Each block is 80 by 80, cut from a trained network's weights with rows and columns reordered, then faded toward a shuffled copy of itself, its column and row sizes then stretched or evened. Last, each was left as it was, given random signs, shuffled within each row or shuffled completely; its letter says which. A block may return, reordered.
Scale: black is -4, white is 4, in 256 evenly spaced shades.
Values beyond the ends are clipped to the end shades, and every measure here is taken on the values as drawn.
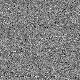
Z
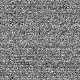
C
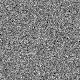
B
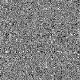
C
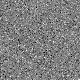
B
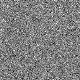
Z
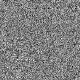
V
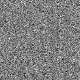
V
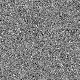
Z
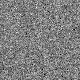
Z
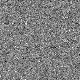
Z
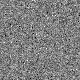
B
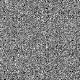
C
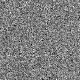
V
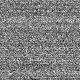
Z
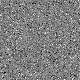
B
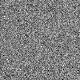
V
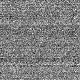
C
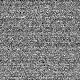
C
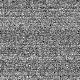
C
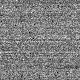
Z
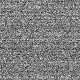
Z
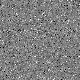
Z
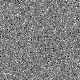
B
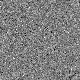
B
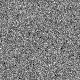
B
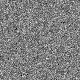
B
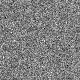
B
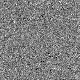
Z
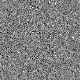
V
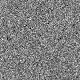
B
